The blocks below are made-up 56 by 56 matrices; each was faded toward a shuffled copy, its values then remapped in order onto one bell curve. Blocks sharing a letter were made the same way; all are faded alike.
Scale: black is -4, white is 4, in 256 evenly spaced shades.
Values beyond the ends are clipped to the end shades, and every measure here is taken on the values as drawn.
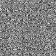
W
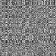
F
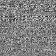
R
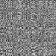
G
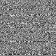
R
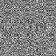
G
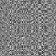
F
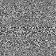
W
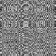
F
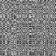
F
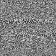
W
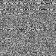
W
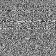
R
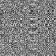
G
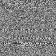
R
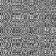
F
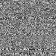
W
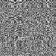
G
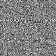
W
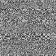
R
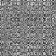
F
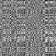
F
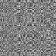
F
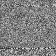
W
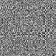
G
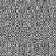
F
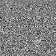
W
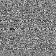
R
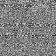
R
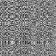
F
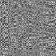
F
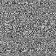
W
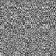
G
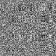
G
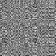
F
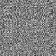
G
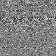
R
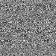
W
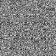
W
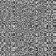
F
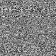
W
